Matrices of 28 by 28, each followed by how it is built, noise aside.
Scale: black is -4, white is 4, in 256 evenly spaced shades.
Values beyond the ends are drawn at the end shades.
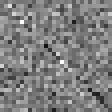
diagonal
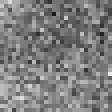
smooth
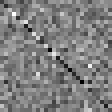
diagonal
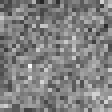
smooth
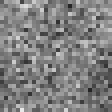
smooth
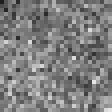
smooth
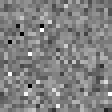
sparse
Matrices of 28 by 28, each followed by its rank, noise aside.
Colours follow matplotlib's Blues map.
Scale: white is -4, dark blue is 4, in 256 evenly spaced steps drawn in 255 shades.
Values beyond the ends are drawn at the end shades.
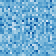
six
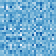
three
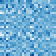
four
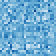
four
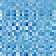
two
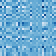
two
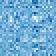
four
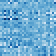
three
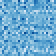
three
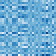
two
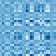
two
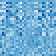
three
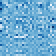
four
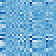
two
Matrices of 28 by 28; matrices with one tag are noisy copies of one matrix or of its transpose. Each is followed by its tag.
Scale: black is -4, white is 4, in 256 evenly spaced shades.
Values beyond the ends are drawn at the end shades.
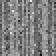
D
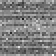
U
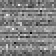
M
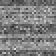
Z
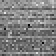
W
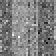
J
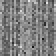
U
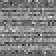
M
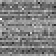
U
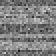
Z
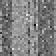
J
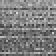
W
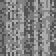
Z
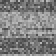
J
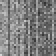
W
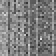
W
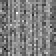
M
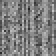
D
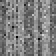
Z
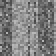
J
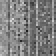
W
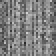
M
